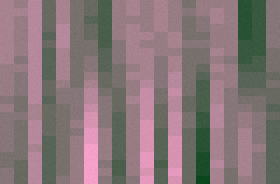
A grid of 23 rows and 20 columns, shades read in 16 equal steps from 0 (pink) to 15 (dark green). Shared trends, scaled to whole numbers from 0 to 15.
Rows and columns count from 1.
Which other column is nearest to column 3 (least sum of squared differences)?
16
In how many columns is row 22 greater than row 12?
10
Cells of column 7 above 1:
16
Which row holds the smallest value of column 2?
2
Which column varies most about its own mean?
7
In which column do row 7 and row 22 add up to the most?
15
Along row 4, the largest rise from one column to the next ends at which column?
18
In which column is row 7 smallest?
3
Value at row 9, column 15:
9
